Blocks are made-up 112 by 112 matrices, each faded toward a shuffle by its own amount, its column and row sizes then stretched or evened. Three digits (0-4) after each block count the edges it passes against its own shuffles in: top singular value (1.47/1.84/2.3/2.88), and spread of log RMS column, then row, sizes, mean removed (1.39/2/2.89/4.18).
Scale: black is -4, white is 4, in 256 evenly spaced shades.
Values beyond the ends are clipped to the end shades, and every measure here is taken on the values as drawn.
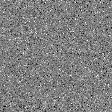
0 0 1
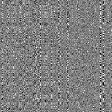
4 3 0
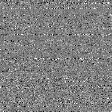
0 0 3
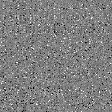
2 1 2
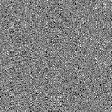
3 2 0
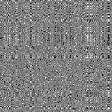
4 2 2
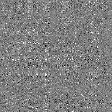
2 2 2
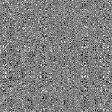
3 3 1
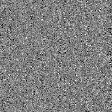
1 2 0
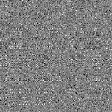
3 1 2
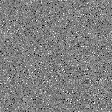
2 0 1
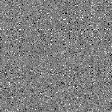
2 2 2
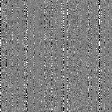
3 4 0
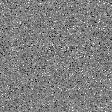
1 0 1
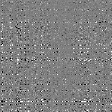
2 3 3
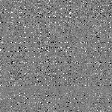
1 2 3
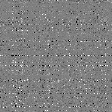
1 2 3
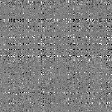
3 3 3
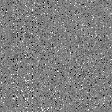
2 2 0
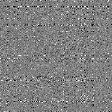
3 2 3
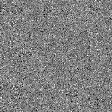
1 1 1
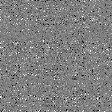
2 1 2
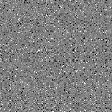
3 1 1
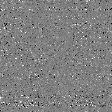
0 1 2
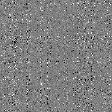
0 3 2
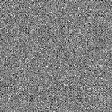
3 0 1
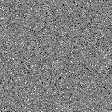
2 0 0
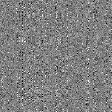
2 3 0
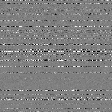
4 0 4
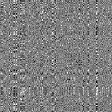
4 3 1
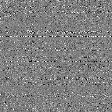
2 1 3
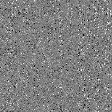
1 2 0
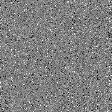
0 2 0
